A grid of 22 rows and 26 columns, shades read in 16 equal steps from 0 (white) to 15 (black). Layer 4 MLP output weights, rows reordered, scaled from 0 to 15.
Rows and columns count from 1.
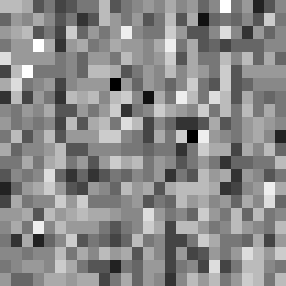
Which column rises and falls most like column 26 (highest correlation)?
14
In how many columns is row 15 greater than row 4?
10
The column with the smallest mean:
5
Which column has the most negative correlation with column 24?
16
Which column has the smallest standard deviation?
15
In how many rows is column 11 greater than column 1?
9
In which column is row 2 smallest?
25
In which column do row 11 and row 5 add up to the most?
26
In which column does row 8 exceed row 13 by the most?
6
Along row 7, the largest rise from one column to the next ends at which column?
11
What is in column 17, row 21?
8
